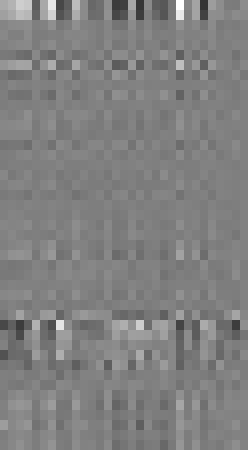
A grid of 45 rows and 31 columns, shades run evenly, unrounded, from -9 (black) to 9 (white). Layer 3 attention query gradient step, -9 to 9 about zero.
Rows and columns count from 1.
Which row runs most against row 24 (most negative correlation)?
38
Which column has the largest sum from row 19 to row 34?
8
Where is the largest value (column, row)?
23, 1
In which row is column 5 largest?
33
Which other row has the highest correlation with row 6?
10
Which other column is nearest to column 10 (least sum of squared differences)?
4
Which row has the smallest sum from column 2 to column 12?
37
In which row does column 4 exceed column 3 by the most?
34
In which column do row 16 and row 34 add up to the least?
3
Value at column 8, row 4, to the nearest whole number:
0
